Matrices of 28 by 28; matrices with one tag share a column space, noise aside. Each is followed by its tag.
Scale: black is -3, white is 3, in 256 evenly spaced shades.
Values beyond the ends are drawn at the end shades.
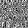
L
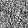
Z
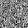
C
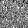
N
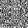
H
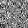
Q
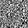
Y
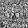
Y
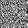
H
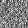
L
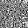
L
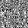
Z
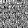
N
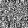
L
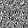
Q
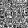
Z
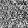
Q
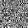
H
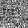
C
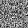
Q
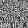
L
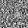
Z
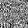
Y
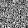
Z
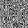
C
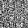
L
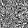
Q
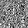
C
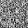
Z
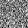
Y
